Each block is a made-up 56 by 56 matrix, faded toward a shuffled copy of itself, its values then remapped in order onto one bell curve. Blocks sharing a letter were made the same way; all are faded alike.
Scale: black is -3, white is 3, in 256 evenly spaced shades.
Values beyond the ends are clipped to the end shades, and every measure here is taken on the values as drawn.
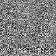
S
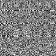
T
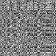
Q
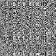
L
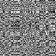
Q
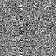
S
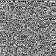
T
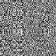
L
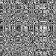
Q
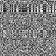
Q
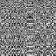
Q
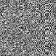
L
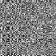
S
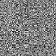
S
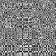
Q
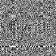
S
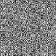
L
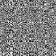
S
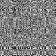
Q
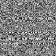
T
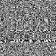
S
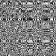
Q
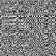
Q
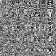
S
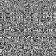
T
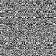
T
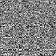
T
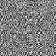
Q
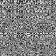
T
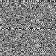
T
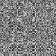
L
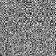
S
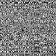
T
